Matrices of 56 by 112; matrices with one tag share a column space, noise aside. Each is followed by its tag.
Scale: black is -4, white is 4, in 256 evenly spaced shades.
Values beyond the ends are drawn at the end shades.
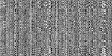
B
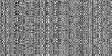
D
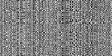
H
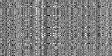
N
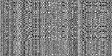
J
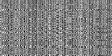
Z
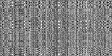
B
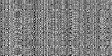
Z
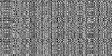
D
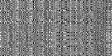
H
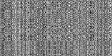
J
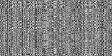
B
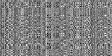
N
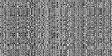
N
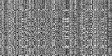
Z
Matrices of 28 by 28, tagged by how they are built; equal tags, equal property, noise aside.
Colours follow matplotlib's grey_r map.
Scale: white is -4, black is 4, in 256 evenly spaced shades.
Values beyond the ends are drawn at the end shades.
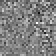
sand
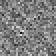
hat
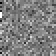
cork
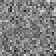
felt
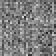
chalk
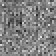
chalk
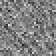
hat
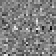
felt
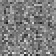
felt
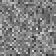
hat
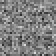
chalk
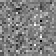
cork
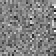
cork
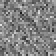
hat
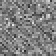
hat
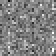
cork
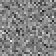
hat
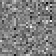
cork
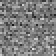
chalk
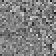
sand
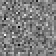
cork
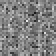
chalk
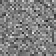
hat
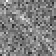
hat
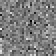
cork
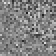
sand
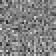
felt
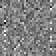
cork
